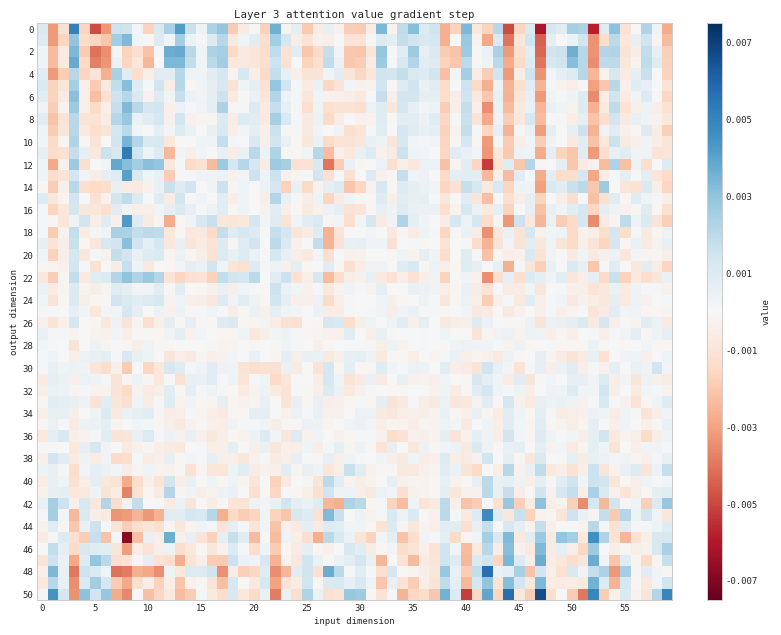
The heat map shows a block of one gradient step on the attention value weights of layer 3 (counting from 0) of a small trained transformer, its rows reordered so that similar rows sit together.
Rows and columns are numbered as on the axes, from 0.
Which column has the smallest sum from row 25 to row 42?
8
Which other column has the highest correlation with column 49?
12
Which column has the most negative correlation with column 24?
18
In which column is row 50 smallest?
40
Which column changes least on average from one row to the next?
37
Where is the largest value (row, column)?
50, 47
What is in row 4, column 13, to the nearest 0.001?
0.002
